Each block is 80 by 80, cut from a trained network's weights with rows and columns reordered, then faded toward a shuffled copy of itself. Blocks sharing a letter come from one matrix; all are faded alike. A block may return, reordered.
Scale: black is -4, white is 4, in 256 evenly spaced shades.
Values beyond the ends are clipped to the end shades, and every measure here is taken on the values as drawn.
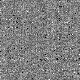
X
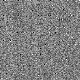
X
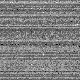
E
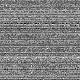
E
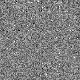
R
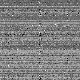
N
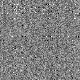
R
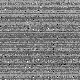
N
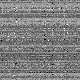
N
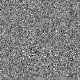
R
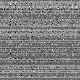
N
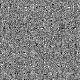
R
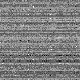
E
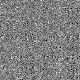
X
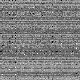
N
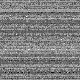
E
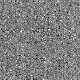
X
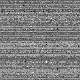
N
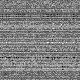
E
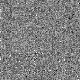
R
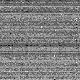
E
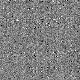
X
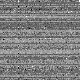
N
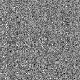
R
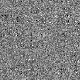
R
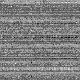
E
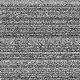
E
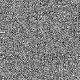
R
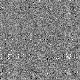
R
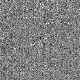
R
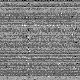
E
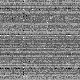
E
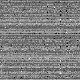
N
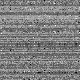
N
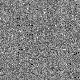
X
